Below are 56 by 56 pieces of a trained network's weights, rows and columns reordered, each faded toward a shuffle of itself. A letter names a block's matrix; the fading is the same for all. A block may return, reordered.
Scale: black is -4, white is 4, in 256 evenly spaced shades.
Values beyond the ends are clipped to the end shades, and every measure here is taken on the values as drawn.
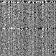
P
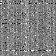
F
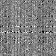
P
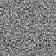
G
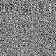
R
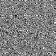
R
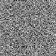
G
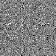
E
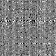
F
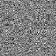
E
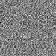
G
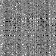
F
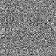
G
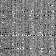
F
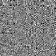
E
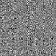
E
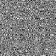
R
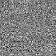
R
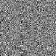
E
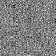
G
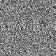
G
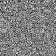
G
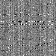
F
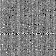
F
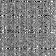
F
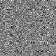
R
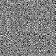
E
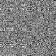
G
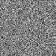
G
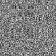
R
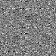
R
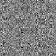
E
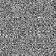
G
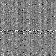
F
